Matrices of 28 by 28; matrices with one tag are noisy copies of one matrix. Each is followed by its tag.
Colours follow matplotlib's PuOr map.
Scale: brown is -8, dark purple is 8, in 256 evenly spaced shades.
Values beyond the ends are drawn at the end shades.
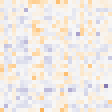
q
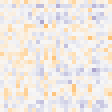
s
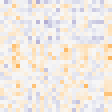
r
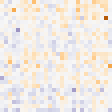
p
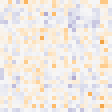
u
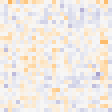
u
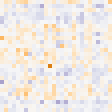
s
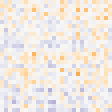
p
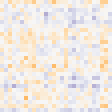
u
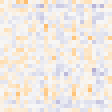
s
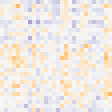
r
